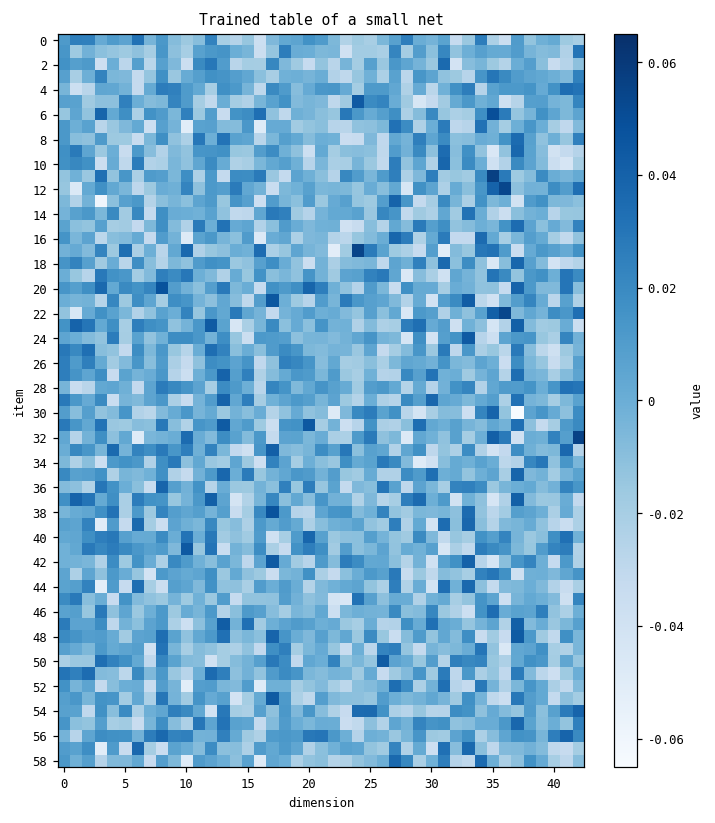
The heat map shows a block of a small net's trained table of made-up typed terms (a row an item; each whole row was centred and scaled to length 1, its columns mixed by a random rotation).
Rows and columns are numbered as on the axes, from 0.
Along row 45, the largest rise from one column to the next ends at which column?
24
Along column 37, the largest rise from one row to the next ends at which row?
31
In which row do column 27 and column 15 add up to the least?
33
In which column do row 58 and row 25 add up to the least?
10
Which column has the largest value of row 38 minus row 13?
3
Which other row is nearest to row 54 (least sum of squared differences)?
5
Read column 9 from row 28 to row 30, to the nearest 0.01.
0.02 -0.02 0
